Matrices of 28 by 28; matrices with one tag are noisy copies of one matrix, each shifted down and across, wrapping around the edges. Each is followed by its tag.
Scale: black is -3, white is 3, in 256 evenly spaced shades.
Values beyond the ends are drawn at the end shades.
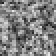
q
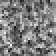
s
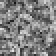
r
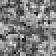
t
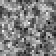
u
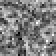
t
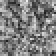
q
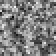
q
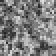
u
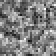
r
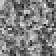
q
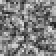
r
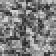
t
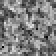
u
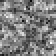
t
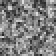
q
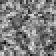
q
